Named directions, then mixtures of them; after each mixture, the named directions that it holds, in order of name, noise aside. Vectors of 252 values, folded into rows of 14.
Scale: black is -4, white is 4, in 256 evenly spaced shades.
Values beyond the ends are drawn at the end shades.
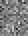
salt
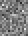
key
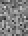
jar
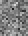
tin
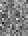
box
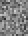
jar, key.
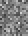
box, salt.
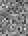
key, tin.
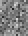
box, tin.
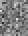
box, tin.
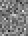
key.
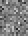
salt.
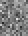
box.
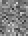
salt, tin.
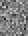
jar, key.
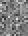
box, jar.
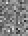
jar, salt.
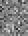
salt.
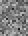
key, tin.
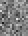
box.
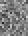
box, key.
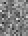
box.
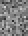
jar.
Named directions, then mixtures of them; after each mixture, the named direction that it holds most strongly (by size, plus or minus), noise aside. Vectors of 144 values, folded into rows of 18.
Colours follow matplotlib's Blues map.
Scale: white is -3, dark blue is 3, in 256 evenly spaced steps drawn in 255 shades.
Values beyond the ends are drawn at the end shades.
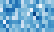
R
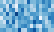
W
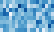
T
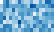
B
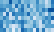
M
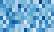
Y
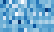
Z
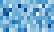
T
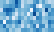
R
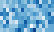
Y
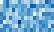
B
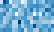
Z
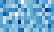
Z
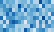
Y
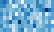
Z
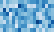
T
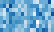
T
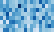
Y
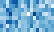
R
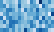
Y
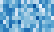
R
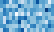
Z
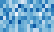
Z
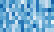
M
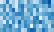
W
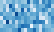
W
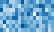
R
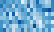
M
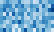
M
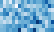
W
